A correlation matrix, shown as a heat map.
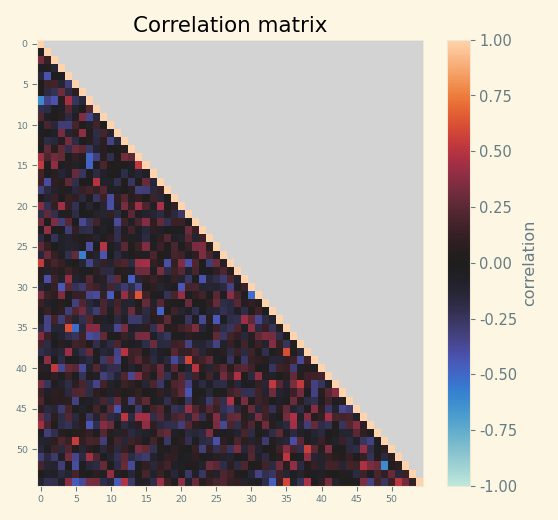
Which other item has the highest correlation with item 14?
31
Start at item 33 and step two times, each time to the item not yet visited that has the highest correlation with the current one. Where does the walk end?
37
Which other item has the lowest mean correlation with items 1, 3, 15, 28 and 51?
34
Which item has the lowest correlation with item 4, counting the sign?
1
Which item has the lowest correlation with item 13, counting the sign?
29
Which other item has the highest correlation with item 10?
53
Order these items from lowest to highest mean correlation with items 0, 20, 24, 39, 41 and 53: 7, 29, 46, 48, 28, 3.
7, 29, 3, 48, 28, 46
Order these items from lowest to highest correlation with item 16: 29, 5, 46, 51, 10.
46, 51, 10, 29, 5
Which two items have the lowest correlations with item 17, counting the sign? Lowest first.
33, 1
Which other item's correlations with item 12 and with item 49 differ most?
52
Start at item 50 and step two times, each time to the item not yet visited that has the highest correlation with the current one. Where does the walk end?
35
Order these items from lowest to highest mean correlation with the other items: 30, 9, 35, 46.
30, 9, 35, 46
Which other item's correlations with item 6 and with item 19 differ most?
26
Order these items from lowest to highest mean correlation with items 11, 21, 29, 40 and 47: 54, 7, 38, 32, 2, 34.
54, 38, 7, 34, 2, 32
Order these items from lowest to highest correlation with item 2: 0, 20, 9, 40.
9, 20, 0, 40
